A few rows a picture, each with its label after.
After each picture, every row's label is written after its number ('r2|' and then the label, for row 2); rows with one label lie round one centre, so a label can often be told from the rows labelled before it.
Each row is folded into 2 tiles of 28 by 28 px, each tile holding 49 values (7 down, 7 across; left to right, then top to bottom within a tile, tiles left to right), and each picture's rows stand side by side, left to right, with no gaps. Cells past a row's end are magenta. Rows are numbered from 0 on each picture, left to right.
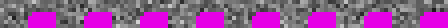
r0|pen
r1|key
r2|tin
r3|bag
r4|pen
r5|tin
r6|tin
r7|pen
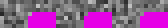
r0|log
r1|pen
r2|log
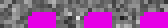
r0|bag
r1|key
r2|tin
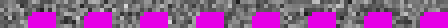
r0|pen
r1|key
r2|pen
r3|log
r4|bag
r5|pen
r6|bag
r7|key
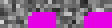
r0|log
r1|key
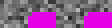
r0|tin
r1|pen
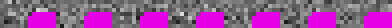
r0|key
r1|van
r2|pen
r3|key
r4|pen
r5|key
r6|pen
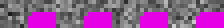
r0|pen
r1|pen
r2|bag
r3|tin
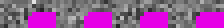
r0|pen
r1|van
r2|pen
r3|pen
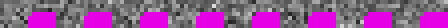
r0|van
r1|bag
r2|key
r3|log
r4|key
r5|pen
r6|tin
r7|bag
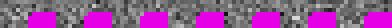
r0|van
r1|van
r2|log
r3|tin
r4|van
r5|van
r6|tin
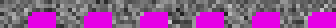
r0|van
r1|van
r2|log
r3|log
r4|van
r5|log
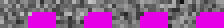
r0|log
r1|key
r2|pen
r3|bag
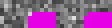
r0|log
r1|van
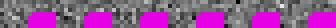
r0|van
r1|key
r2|pen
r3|pen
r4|bag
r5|bag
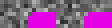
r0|key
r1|log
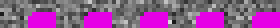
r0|van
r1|pen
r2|bag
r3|log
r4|van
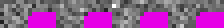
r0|van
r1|van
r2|bag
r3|van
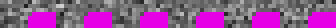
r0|key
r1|bag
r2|key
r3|key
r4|van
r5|van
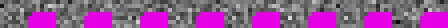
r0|pen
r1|bag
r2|tin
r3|pen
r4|pen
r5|pen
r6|pen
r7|key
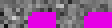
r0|van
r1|bag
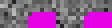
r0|bag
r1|van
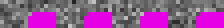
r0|log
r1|pen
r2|log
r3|key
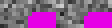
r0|bag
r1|bag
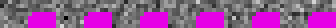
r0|tin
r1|tin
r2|bag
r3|bag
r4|pen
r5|pen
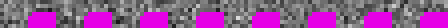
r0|van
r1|key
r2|key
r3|van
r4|van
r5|pen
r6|tin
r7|bag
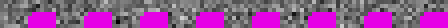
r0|tin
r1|log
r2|key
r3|van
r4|pen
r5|pen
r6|tin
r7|van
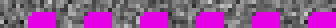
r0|log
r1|bag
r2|tin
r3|key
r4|bag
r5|key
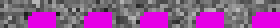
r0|pen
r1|van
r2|key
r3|key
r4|pen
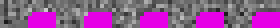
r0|key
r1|log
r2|pen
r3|van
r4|van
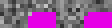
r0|log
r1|van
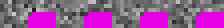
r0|key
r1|pen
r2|key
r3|key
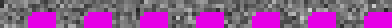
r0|tin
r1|tin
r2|pen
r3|pen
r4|log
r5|key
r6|van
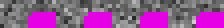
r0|bag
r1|key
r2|tin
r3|tin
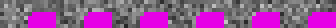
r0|van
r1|key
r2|key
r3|log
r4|log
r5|van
